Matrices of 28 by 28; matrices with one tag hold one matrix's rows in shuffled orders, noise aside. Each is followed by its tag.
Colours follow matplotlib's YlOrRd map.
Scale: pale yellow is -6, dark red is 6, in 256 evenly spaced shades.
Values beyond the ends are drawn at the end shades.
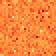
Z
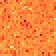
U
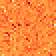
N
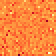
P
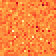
Z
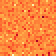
Z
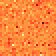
Z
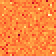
P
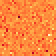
P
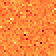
U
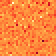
Z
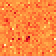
N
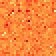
N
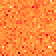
P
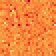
N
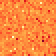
Z
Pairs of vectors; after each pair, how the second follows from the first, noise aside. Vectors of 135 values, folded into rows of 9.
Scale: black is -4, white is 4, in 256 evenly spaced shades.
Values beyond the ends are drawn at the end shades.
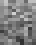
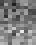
reversed.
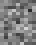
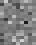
wrapped around, partly zeroed.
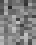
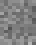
wrapped around, negated, shrunk.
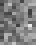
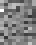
shuffled.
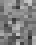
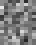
wrapped around, negated.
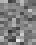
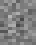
wrapped around, negated, shrunk.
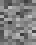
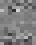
reversed, partly zeroed.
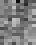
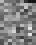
shuffled.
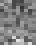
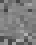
wrapped around, partly zeroed.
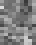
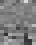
negated, partly zeroed.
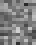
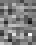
wrapped around, negated.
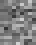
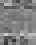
reversed, negated, partly zeroed.
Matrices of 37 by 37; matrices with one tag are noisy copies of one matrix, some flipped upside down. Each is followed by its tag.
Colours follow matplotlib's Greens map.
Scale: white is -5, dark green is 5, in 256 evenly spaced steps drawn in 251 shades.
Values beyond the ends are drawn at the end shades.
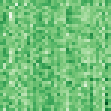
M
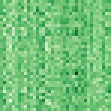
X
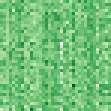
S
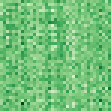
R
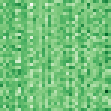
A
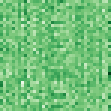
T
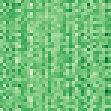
A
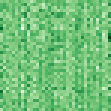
T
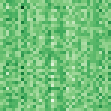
R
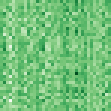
X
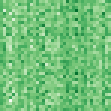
X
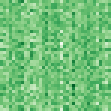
S
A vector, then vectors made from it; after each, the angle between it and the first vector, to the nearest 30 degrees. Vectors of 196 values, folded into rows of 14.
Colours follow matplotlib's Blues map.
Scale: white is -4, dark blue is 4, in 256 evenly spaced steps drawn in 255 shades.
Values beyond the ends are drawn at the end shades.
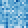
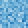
60 degrees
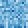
150 degrees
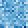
150 degrees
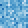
60 degrees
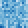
150 degrees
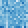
150 degrees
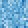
120 degrees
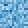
90 degrees
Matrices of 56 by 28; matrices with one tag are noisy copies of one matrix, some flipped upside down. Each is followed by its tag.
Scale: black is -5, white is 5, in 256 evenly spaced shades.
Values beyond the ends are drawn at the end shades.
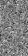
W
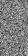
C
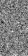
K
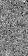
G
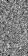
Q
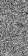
G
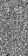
Q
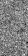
G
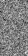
C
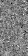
G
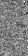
G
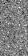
Q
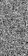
G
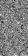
K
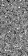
Q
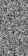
W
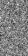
W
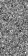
C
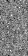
Q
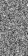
W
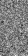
K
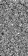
K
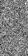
C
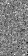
G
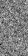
C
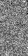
G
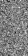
Q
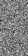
W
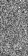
Q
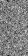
Q
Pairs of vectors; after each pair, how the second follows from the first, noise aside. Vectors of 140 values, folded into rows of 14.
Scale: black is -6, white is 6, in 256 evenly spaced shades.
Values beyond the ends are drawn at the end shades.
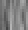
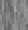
wrapped around, shrunk.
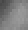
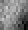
reversed, scaled up.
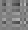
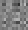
copied.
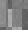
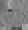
negated, partly zeroed.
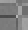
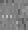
negated, partly zeroed.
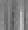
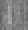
wrapped around, shrunk.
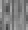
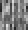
negated, scaled up.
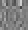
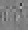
negated, partly zeroed.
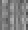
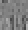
negated, partly zeroed.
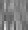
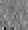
negated, partly zeroed.
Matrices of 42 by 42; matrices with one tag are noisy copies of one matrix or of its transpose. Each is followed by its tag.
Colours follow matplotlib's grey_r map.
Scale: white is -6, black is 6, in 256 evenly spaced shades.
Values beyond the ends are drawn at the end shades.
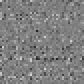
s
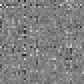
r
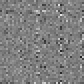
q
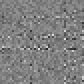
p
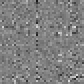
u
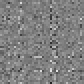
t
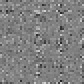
q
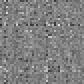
r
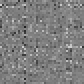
r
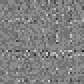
t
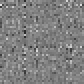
r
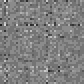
r
